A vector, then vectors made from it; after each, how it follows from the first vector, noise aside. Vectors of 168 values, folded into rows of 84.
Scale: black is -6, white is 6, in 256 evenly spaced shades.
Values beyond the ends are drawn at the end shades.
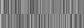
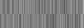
reversed, shrunk.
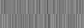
wrapped around, negated, shrunk.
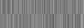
reversed, shrunk.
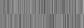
reversed, shrunk.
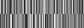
wrapped around, negated, scaled up.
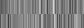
wrapped around.
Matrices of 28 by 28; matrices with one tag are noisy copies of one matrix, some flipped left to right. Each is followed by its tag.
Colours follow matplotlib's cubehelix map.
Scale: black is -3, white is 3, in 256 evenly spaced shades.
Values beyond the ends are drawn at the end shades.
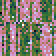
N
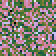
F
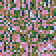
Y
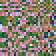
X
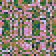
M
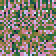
Y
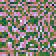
X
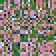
Y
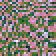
X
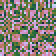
Y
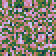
F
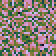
F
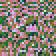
X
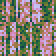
N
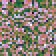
F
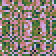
M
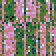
N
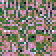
Y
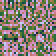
Y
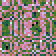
M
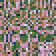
Y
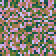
F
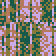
N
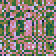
M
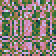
M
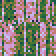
N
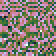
X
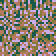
Y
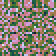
F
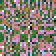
Y
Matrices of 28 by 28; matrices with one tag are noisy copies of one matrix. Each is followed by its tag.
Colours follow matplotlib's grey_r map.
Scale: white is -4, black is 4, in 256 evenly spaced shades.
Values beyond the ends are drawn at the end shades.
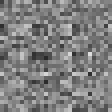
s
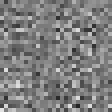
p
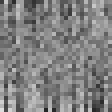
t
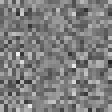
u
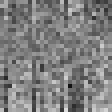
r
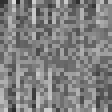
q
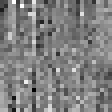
q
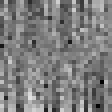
t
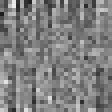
q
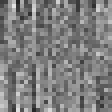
q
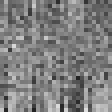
r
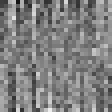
q
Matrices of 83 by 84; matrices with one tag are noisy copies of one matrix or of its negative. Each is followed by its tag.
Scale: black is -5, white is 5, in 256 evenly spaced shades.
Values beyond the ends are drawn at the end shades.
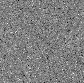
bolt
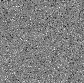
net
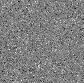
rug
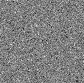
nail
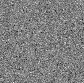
rug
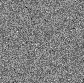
rug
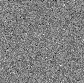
net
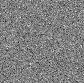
net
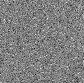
nail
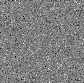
net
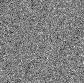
bolt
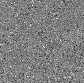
bolt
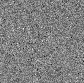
nail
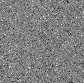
bolt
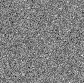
bolt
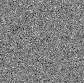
nail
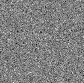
rug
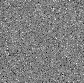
net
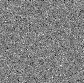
net
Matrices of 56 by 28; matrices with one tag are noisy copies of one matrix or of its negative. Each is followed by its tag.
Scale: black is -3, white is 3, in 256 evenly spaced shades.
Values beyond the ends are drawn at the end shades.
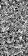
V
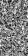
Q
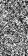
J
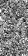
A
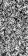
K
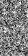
Q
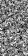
V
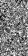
A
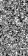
J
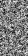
Q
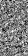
V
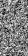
Q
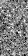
A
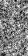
K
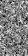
J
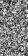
Q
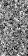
K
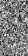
J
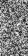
A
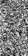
A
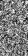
J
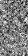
J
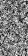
J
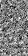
V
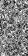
K
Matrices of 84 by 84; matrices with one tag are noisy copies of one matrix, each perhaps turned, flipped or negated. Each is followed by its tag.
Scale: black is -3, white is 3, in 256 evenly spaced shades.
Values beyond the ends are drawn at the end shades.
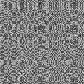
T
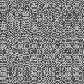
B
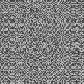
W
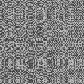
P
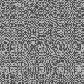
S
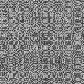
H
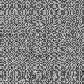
W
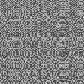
P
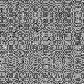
H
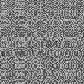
P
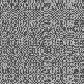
S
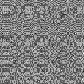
T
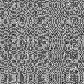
T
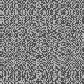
W
